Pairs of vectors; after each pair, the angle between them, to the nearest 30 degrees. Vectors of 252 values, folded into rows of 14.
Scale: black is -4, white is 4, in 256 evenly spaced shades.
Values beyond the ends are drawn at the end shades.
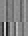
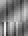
60 degrees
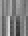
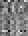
120 degrees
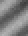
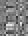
90 degrees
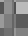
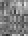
60 degrees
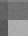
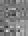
60 degrees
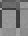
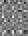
90 degrees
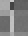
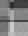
60 degrees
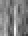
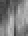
120 degrees
